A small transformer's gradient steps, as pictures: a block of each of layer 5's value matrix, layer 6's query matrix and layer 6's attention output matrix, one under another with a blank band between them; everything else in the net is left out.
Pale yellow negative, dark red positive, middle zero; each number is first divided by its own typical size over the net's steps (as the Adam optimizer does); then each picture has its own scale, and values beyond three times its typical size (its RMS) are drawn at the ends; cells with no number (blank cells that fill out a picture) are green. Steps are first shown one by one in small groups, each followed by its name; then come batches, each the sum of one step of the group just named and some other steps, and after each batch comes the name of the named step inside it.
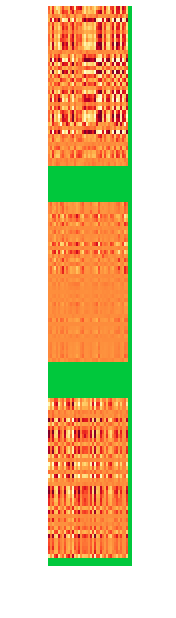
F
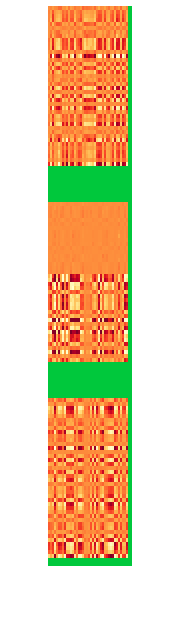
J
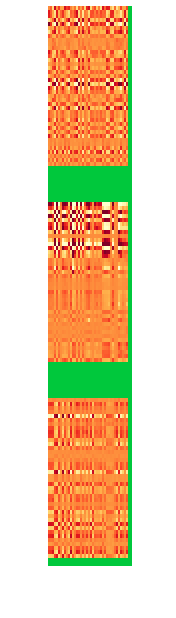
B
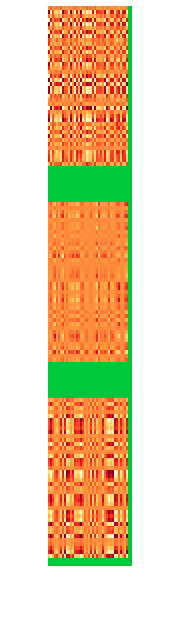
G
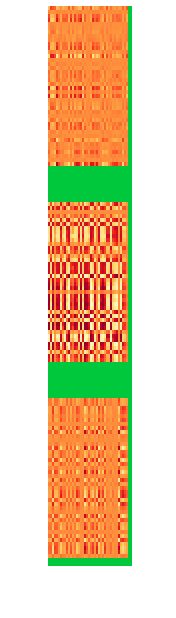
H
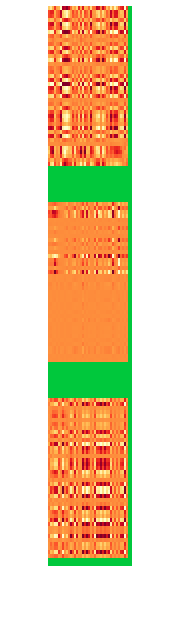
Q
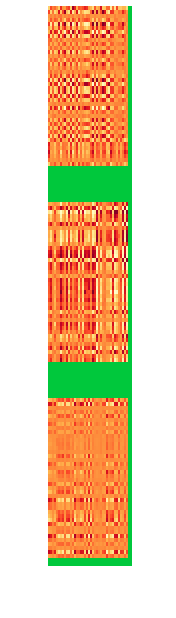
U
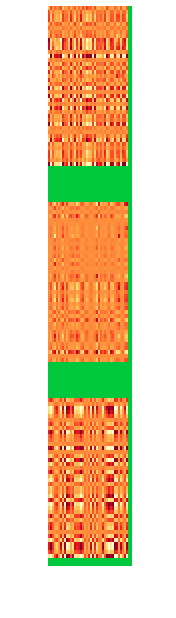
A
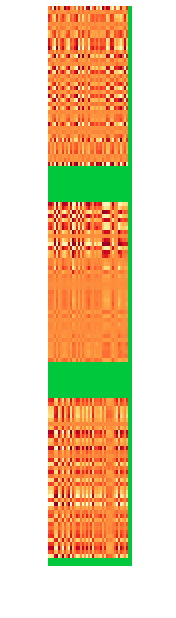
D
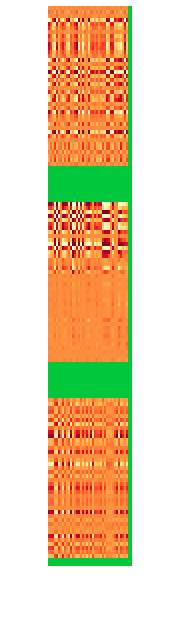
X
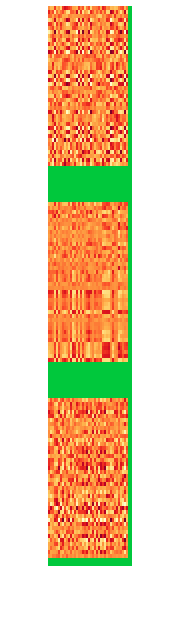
Q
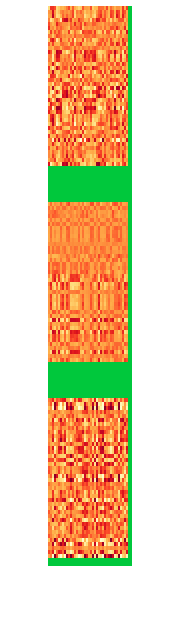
J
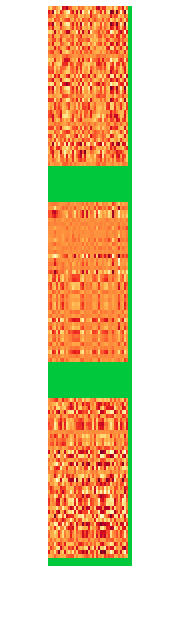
Q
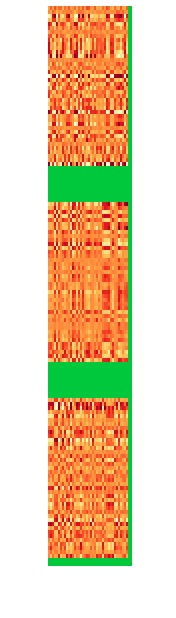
A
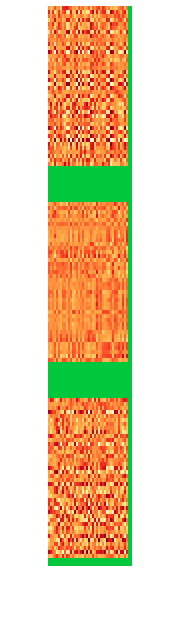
Q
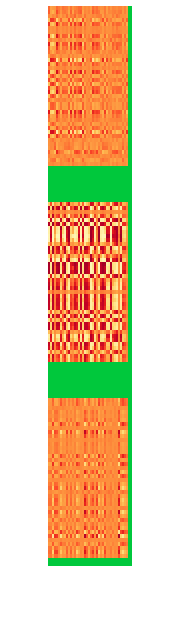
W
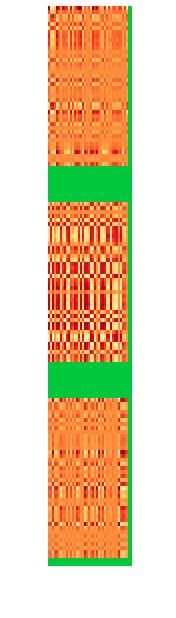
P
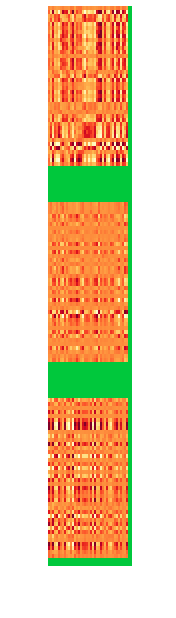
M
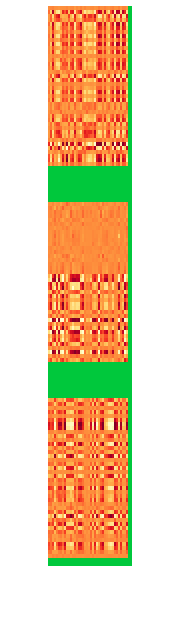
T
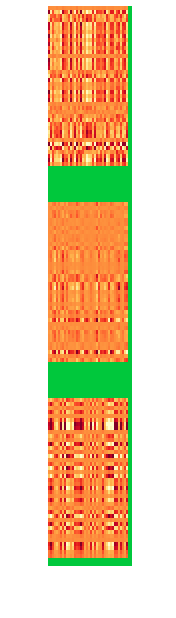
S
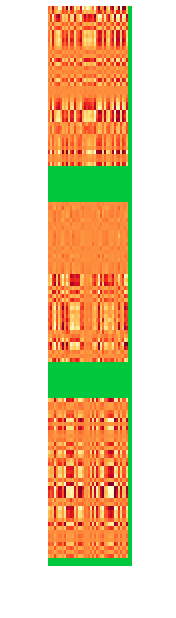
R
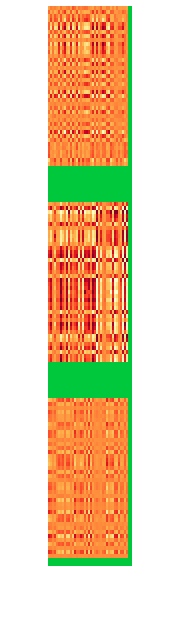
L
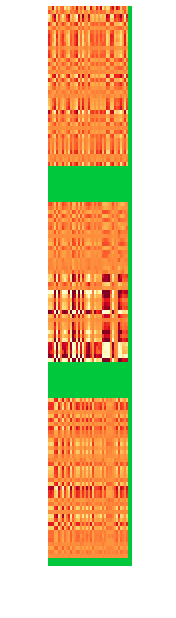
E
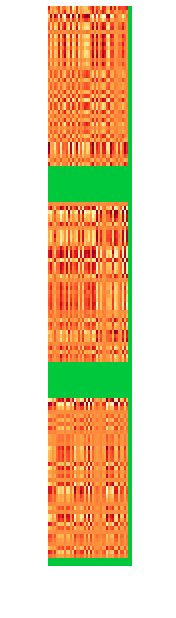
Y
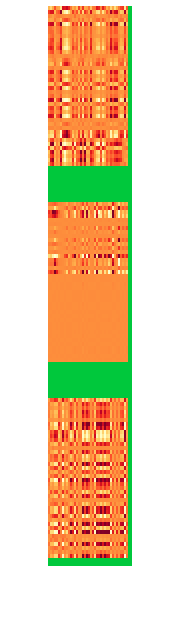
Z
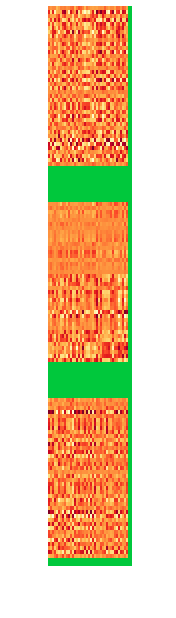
M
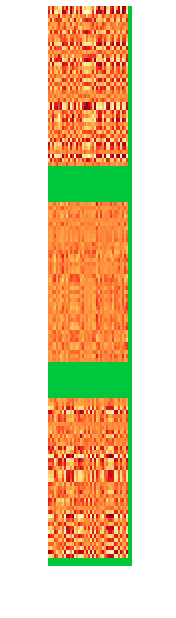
R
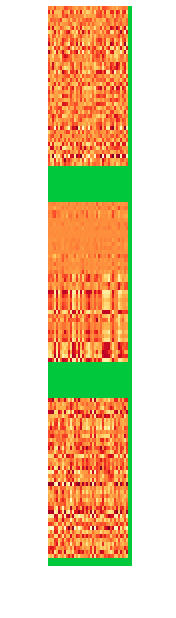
S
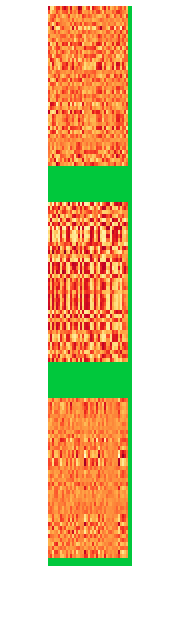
P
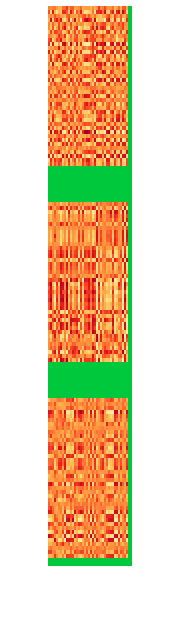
L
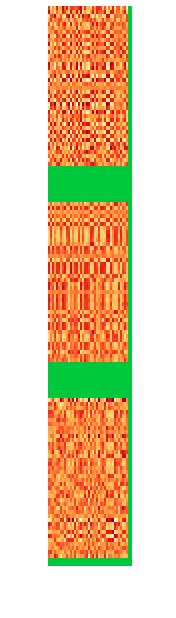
P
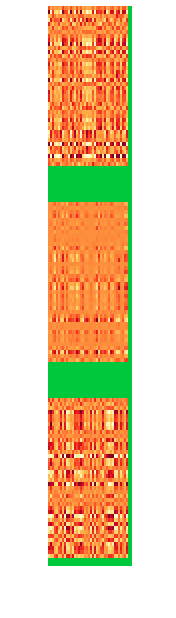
S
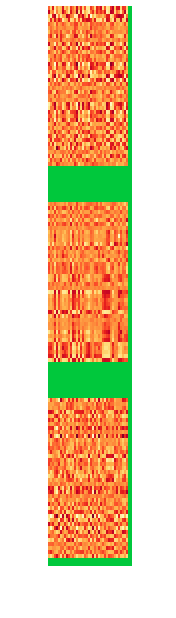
E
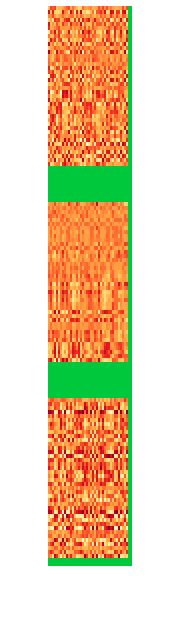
S
